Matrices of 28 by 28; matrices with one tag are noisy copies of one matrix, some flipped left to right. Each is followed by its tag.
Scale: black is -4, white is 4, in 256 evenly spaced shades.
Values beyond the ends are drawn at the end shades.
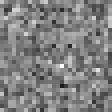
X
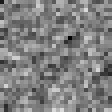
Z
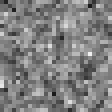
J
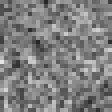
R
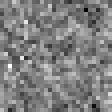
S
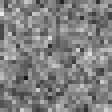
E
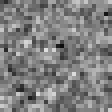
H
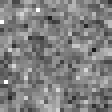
Z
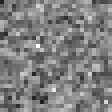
Z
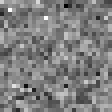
H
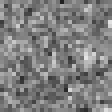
E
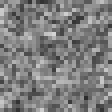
S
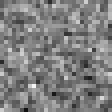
E
